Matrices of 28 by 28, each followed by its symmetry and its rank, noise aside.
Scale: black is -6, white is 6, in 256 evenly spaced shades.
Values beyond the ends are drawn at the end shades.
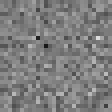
symmetric, rank four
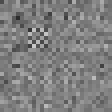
symmetric, rank four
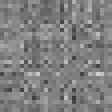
antisymmetric, rank four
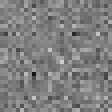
symmetric, rank four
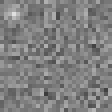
symmetric, rank five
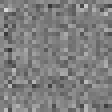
no symmetry, rank five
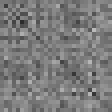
symmetric, rank four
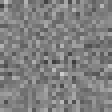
antisymmetric, rank six
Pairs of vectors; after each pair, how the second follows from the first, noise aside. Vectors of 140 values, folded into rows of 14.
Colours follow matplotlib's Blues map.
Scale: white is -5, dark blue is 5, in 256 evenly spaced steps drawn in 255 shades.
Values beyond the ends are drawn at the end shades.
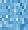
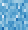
shuffled.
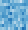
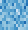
shuffled.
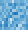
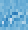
partly zeroed.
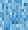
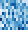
wrapped around, scaled up.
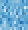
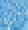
wrapped around, shrunk.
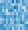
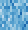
shuffled.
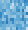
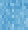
wrapped around, shrunk.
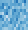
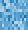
shuffled.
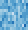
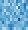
shuffled.
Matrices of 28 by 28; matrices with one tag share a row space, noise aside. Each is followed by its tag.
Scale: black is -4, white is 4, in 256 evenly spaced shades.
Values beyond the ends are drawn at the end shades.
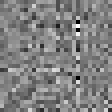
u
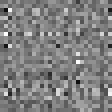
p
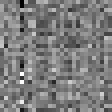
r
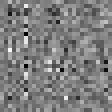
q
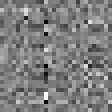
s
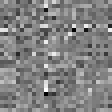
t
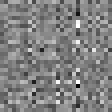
u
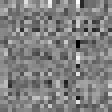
p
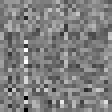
q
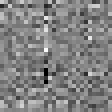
s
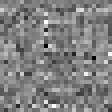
t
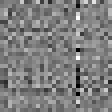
p
